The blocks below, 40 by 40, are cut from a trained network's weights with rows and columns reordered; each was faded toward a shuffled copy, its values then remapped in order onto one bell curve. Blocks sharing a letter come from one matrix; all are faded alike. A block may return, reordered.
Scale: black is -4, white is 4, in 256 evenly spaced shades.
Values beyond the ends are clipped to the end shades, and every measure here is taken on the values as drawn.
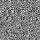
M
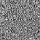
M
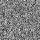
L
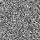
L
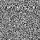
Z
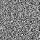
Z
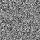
L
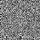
Z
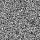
L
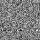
Z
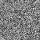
L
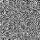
M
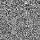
Z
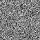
L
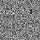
Z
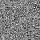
L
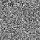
Z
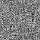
Z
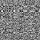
M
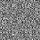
M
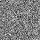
L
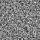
L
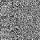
M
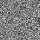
Z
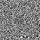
Z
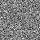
L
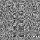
M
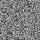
L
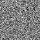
Z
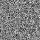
L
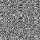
M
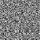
M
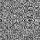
M
